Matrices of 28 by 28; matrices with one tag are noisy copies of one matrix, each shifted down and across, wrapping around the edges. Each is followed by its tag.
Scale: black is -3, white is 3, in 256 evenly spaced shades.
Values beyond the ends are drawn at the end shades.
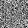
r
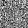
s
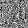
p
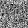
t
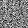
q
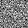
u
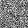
u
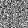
r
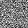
u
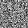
q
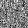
s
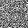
u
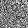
q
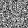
p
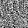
p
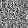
p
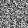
p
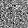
r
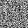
q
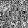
t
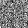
s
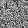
q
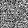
u
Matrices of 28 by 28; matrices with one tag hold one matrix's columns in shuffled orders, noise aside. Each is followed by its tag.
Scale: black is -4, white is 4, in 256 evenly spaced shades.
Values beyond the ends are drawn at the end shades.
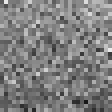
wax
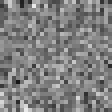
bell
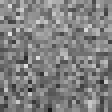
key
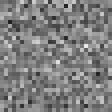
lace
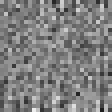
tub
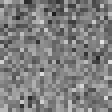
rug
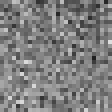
rug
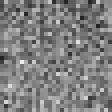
rug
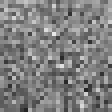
key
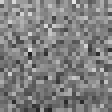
wax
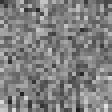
tub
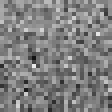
key
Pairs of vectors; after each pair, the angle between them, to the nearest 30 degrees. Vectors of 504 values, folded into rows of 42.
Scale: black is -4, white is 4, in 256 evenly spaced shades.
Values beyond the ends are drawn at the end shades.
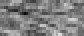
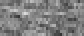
150 degrees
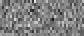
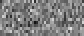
150 degrees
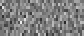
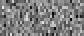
60 degrees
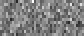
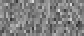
30 degrees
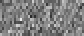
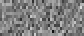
150 degrees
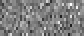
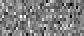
150 degrees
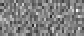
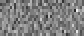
60 degrees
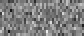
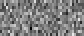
120 degrees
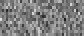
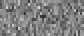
60 degrees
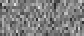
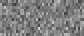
150 degrees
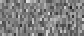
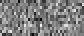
120 degrees
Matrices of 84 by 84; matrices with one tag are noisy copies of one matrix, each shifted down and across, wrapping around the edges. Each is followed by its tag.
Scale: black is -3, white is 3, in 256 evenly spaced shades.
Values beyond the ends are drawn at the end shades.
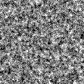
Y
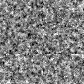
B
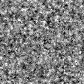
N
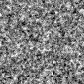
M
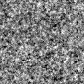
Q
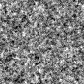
Q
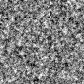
M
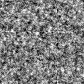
N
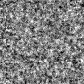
N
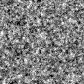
Q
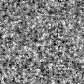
N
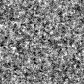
N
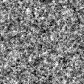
Q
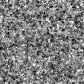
N
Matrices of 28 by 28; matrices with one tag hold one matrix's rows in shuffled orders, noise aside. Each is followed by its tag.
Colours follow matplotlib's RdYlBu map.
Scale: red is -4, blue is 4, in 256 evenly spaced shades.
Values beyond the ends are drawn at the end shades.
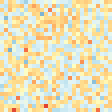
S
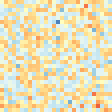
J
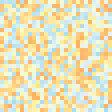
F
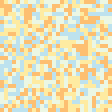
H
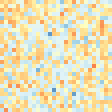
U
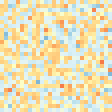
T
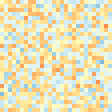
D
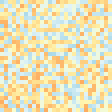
T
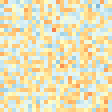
H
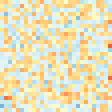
H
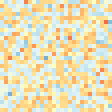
H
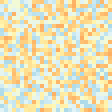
H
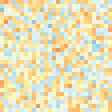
F
